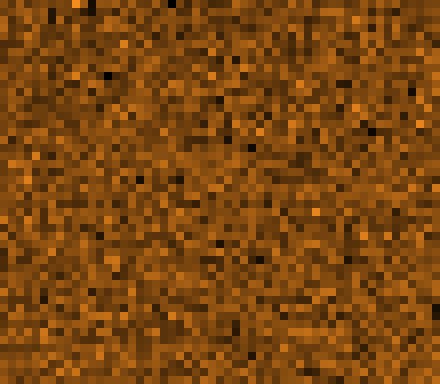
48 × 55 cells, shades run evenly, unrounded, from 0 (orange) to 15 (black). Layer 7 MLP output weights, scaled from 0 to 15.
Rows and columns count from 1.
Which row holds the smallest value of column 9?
46
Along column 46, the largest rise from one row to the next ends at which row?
16
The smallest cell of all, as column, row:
10, 1
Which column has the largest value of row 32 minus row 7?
23
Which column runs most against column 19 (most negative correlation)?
8
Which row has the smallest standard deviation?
34
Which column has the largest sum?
44
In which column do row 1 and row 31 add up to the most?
22
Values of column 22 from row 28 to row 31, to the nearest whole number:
5 5 9 11
